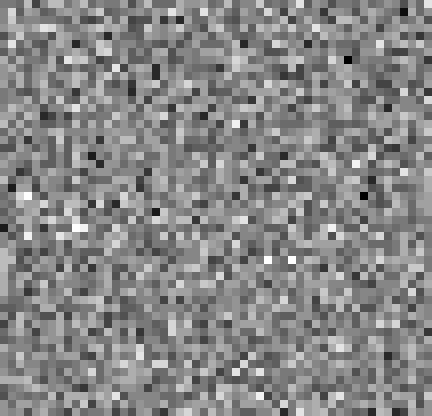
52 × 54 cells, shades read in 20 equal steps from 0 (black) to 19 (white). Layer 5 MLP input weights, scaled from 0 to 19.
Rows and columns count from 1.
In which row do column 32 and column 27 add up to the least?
19
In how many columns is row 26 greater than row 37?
26
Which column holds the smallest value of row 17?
49
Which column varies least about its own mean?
5
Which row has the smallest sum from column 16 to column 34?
3
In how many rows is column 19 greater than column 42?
22
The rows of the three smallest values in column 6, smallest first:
15, 29, 32
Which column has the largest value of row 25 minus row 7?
4
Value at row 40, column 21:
10
